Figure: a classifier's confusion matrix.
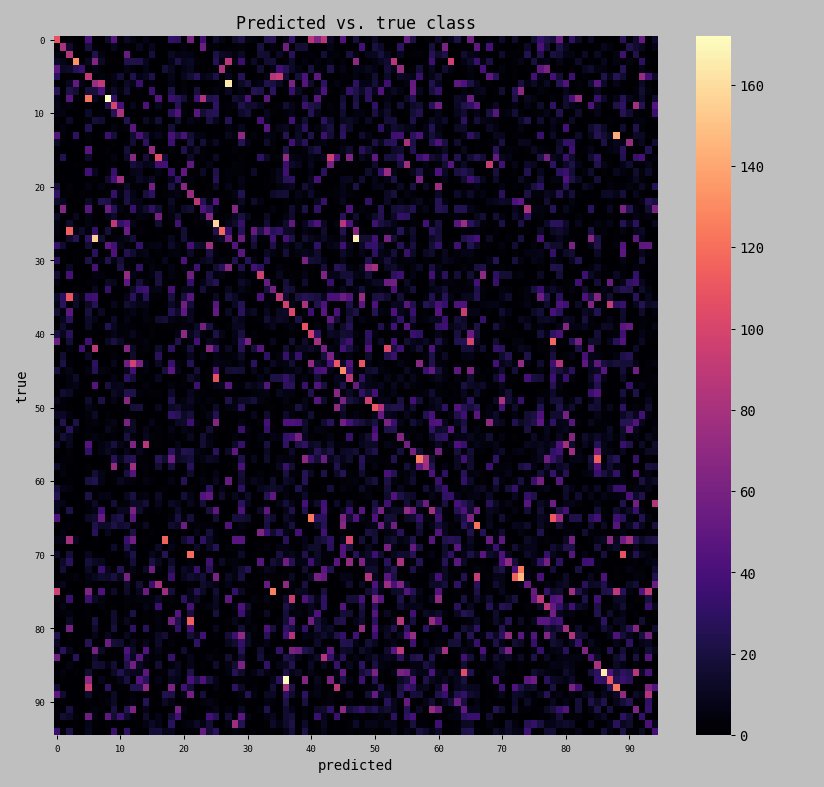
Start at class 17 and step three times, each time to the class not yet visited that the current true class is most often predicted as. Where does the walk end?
25
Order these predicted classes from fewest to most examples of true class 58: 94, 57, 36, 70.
70, 94, 36, 57
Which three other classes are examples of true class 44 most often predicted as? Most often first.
48, 12, 79
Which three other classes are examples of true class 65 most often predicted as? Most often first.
40, 78, 79
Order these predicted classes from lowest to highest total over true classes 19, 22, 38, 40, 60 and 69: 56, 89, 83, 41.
83, 89, 41, 56
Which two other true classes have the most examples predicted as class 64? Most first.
86, 37
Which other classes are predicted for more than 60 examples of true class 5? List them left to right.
34, 35, 92
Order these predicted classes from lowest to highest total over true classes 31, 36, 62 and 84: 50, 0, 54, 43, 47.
47, 43, 54, 0, 50
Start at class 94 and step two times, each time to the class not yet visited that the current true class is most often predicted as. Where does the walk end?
74
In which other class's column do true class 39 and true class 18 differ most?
52
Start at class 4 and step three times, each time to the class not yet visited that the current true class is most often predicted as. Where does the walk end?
11
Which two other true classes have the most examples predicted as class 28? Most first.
93, 23
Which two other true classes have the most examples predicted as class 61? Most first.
83, 1
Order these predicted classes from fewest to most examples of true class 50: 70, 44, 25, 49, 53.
49, 25, 53, 70, 44
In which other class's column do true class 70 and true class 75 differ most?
34
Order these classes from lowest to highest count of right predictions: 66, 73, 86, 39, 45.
39, 66, 45, 73, 86
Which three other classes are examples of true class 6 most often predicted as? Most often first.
27, 7, 37
